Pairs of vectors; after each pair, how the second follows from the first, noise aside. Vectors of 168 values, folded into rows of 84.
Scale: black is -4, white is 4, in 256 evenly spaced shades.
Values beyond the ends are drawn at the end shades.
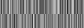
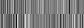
reversed, partly zeroed.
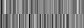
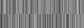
shrunk.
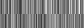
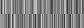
shuffled.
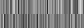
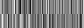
shuffled.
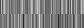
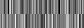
shuffled.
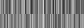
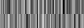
copied.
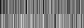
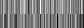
reversed.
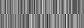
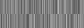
shrunk.
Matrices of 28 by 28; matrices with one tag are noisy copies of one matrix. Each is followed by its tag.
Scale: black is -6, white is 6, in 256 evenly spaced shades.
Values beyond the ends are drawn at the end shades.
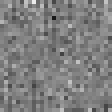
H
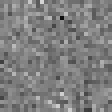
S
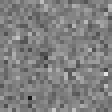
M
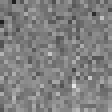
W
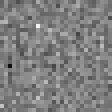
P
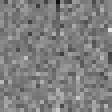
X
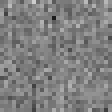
H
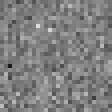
P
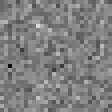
P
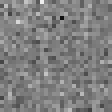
S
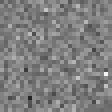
M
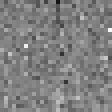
X
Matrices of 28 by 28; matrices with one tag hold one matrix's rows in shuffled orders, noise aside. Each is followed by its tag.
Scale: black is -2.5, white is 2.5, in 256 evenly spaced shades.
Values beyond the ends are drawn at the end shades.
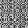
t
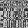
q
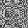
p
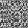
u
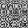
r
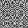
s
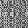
t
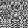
u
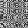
q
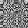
q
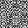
r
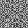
s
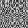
s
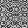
r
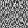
s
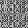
t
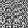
p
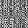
t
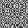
s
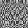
s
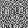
s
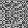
p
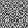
s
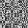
p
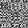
u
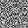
r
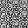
r
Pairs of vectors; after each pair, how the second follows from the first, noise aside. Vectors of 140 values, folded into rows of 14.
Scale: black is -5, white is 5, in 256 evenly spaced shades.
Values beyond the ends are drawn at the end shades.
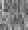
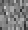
reversed, negated.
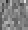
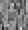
reversed, negated.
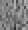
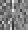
reversed, negated.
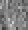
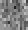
reversed, negated.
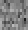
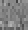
wrapped around, partly zeroed.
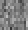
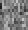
reversed, negated.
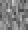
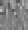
reversed, partly zeroed.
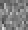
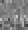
reversed, partly zeroed.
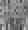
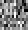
wrapped around, negated, scaled up.
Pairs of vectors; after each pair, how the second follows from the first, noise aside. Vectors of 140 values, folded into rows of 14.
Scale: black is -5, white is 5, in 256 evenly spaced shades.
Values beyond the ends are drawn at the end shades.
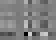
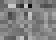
reversed.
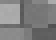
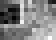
negated, scaled up.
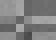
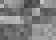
reversed.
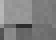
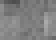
wrapped around, shrunk.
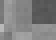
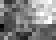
negated, scaled up.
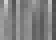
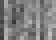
reversed.
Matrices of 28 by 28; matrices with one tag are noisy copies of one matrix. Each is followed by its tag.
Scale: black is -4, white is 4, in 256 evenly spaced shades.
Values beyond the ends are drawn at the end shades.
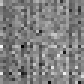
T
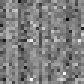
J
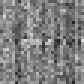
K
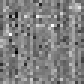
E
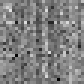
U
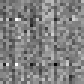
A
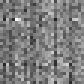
A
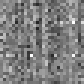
U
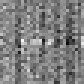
K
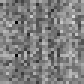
U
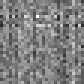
E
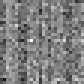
J
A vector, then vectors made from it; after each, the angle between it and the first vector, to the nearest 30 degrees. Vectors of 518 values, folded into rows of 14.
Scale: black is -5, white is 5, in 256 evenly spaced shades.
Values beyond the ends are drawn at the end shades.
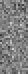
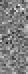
120 degrees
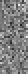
150 degrees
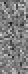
150 degrees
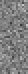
150 degrees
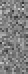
120 degrees
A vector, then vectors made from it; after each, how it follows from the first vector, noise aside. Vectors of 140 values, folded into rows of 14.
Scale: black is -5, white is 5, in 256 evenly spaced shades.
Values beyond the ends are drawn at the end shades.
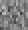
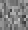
reversed, negated.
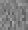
wrapped around, negated, shrunk.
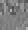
reversed, partly zeroed.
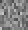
sign-scrambled.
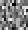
wrapped around, negated, scaled up.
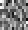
wrapped around, scaled up.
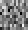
scaled up.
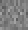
negated, shrunk.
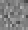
reversed, partly zeroed.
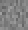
negated, shrunk.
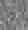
wrapped around, negated, shrunk.
